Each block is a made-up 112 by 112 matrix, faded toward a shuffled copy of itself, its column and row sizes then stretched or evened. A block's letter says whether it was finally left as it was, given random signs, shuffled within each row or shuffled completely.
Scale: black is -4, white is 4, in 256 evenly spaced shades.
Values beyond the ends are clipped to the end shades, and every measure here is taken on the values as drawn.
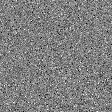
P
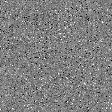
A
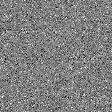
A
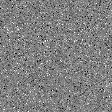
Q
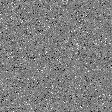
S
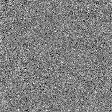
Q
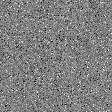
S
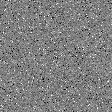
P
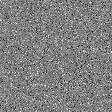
Q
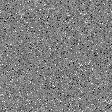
S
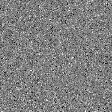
A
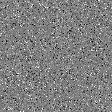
A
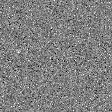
Q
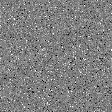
Q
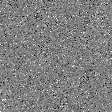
S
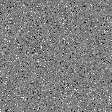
Q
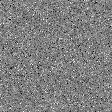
P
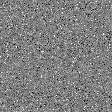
S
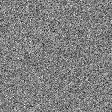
P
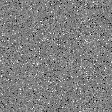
A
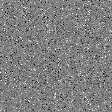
Q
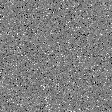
S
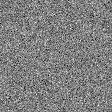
P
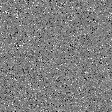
S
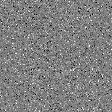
A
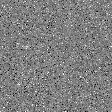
Q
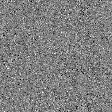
Q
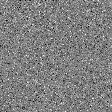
S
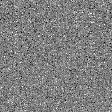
A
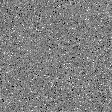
P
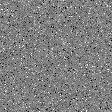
P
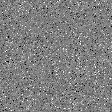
Q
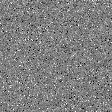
S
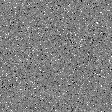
P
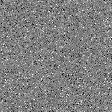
A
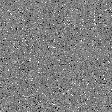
A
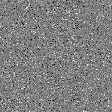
A
